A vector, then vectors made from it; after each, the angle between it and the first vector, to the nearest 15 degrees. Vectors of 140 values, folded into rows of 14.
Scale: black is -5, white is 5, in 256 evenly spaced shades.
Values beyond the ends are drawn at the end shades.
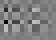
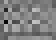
30 degrees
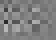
15 degrees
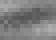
105 degrees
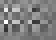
165 degrees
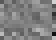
90 degrees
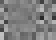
75 degrees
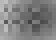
60 degrees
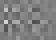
165 degrees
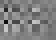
15 degrees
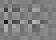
15 degrees
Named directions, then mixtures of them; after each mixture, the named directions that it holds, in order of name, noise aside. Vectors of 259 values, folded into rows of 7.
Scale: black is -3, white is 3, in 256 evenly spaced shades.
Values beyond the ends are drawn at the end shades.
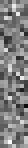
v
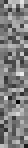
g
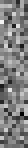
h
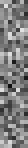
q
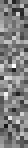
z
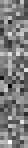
q, v.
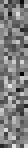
g, q, v.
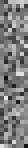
g.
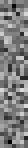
v.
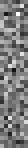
h, v, z.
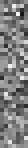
v, z.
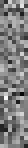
g, z.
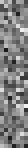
g, q, v.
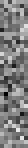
q, z.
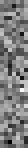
q, v.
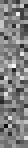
h, v, z.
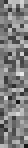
g.
